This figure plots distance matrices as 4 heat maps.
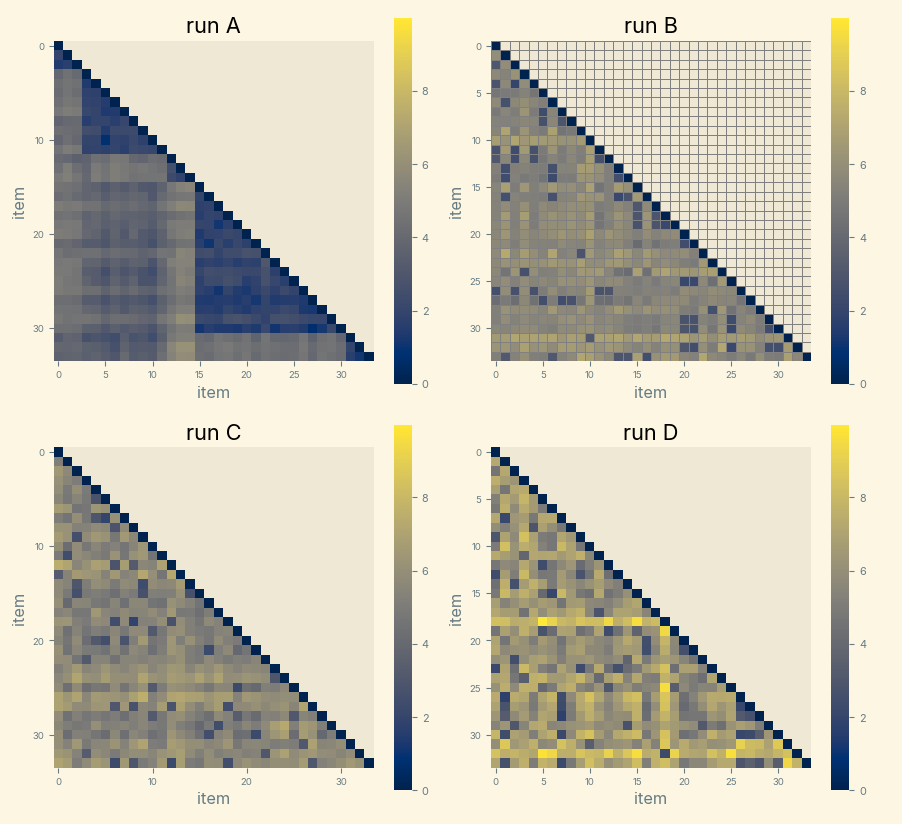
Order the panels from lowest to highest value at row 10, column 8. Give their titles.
run A, run C, run B, run D
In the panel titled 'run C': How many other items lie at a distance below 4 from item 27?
5
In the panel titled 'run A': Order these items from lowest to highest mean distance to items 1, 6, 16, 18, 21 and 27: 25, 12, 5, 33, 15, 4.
15, 25, 5, 4, 33, 12
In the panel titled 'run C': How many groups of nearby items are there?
11
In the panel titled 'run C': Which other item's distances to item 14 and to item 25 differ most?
9
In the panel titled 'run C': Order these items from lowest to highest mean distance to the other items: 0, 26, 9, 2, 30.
30, 2, 9, 0, 26
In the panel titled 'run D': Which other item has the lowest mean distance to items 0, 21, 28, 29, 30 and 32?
7
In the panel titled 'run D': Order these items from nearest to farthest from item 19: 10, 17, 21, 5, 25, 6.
5, 25, 6, 10, 21, 17
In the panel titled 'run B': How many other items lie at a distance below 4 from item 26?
5
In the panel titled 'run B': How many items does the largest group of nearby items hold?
6
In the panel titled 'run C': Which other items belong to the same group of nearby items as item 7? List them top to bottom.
4, 5, 20
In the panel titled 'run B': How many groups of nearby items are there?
9
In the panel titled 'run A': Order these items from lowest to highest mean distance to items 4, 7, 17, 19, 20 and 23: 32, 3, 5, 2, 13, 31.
5, 3, 31, 32, 2, 13
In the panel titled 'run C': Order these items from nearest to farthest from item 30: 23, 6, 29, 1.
1, 29, 6, 23
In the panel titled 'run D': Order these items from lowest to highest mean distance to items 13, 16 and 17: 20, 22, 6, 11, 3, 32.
20, 11, 22, 6, 3, 32
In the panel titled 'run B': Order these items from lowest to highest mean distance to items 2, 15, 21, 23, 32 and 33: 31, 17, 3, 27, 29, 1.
29, 17, 27, 1, 3, 31
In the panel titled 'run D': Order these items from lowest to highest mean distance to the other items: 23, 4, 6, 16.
16, 23, 6, 4
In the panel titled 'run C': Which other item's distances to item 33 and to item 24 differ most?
12
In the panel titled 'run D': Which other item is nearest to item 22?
2
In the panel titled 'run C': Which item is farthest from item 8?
26
